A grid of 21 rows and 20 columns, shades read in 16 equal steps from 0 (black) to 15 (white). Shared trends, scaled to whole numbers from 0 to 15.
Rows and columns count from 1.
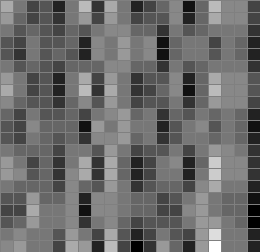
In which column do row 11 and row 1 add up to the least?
20
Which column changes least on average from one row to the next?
4
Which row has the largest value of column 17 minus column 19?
21
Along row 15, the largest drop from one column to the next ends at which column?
8
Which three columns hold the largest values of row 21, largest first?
17, 9, 6
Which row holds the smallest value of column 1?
18
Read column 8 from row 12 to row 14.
8 5 3
